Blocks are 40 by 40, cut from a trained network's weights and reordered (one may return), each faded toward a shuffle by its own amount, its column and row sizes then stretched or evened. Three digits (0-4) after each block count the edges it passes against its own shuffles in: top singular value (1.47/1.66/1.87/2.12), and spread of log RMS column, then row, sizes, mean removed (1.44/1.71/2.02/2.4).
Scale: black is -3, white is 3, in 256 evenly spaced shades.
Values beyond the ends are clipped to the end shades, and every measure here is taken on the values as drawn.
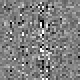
1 4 1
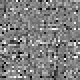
1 2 3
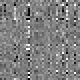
4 4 2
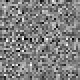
1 3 1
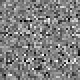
1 0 3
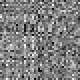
3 2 0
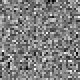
1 3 1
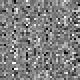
1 4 0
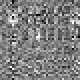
3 2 3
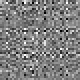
4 3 4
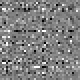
2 2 4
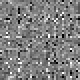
2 3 2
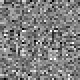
1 1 3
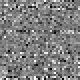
1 0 3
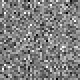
1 0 0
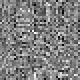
3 3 1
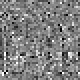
3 1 2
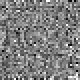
1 3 2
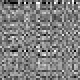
4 3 3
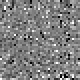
1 2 2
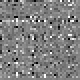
1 3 4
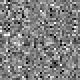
2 3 0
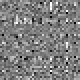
1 2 4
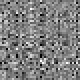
4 3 3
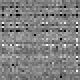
4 3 2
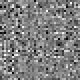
3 3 2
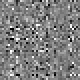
2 4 2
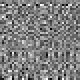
4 1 3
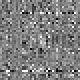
3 4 3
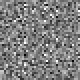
1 3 0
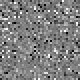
1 2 1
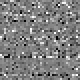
1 0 4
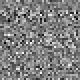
0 1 4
